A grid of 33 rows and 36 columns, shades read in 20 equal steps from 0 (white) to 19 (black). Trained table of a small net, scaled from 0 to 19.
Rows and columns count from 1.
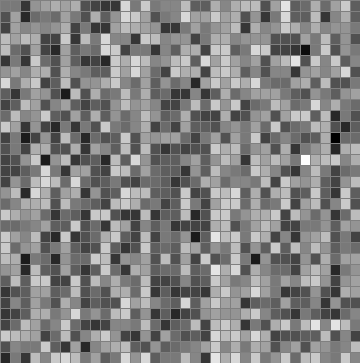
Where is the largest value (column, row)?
34, 13
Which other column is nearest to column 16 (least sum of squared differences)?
18
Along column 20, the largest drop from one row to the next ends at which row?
23
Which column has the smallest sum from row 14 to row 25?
22
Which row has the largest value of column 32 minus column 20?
5
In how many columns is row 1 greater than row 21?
9
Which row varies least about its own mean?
32
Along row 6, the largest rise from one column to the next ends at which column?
31
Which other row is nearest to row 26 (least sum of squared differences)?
14
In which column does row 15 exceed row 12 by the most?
11
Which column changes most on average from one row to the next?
30
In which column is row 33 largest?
1
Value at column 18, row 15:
12
